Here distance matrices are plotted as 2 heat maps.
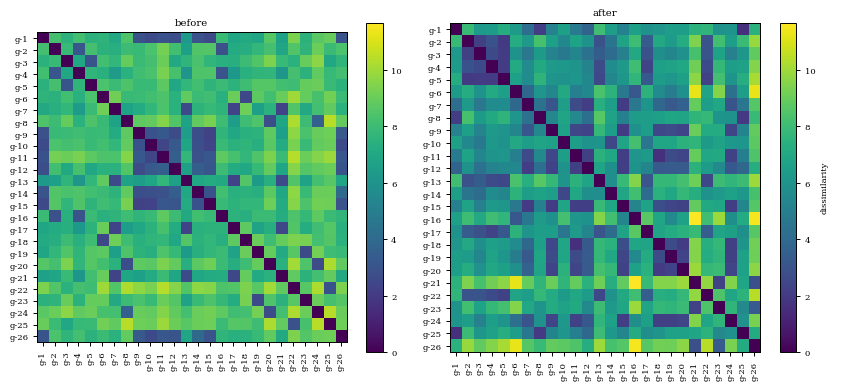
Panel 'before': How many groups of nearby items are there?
8
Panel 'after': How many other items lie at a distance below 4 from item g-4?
6
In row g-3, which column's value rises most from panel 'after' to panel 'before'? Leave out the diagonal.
g-2
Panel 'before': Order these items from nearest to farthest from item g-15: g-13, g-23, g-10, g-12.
g-10, g-12, g-13, g-23
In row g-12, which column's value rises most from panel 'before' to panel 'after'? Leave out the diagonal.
g-26
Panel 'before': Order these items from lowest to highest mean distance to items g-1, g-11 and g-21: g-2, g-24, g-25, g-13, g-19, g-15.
g-15, g-13, g-19, g-2, g-24, g-25
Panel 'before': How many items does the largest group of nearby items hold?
8
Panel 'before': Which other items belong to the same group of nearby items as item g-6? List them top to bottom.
g-18
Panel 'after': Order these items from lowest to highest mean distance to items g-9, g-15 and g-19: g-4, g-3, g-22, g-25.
g-3, g-25, g-4, g-22
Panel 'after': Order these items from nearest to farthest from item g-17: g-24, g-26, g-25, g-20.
g-25, g-24, g-20, g-26
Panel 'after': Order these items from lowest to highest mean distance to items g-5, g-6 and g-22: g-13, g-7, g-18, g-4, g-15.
g-4, g-13, g-7, g-15, g-18
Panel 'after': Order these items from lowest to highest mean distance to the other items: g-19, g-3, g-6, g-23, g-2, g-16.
g-3, g-19, g-2, g-6, g-23, g-16
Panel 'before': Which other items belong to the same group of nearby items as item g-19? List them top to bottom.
g-23
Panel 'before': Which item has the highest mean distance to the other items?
g-22
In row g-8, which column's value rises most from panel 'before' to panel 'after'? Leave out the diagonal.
g-20
